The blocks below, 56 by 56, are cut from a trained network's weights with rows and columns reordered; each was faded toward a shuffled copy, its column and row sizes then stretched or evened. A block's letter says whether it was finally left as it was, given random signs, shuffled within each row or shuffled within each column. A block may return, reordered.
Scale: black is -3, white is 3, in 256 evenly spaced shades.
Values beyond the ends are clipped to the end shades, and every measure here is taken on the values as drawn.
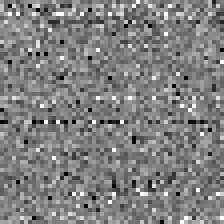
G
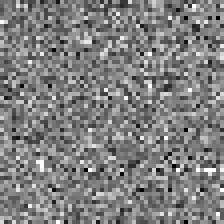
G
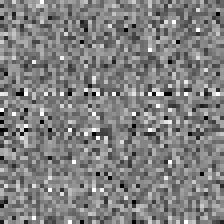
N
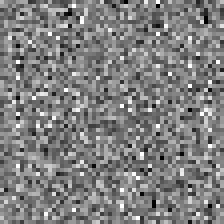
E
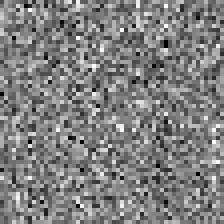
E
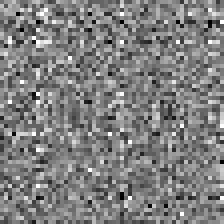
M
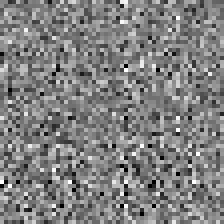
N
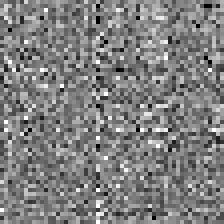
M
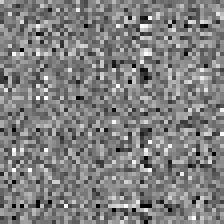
M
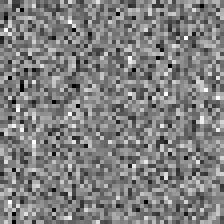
E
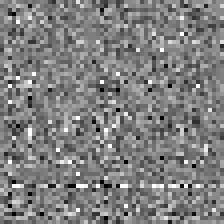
M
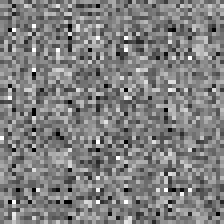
M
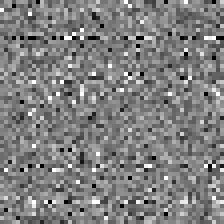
M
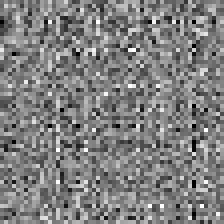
M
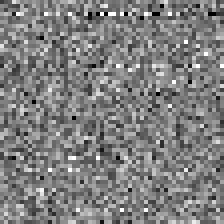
G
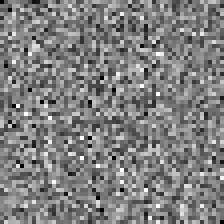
E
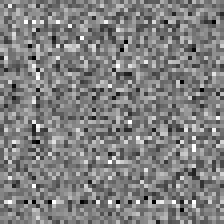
M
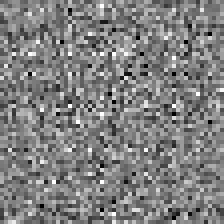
N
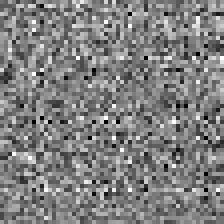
M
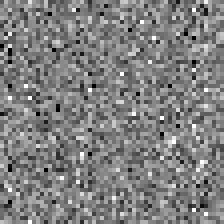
E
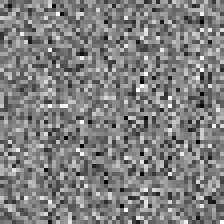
E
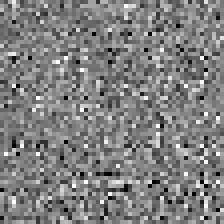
M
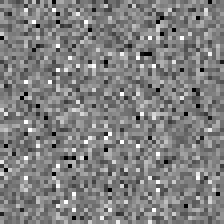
E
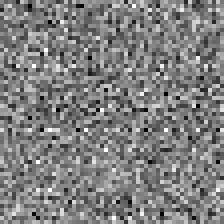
G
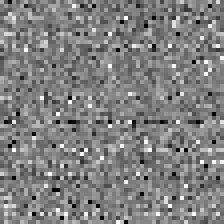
G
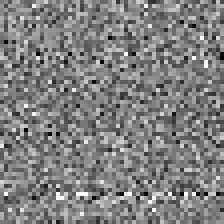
G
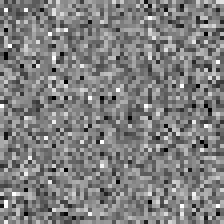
E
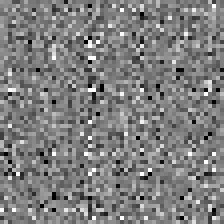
N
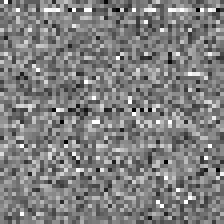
G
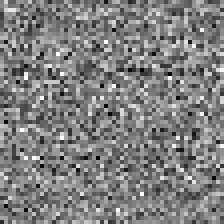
G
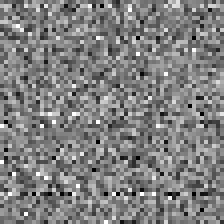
G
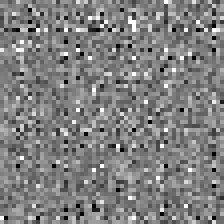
N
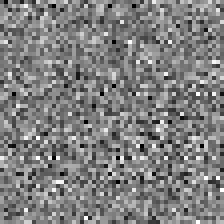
G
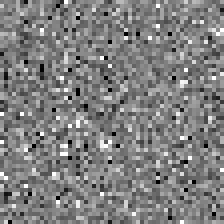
E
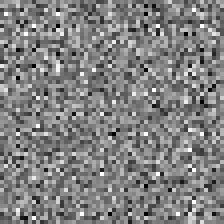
N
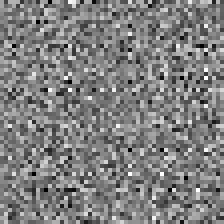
N
